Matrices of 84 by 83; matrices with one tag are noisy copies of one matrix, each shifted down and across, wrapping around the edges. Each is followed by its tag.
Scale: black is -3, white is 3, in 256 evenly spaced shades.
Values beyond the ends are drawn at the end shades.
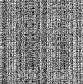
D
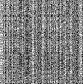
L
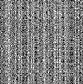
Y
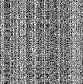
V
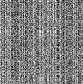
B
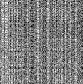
L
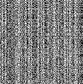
Y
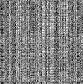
D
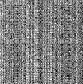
D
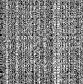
L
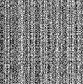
Y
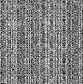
B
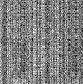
D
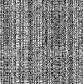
D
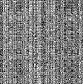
D
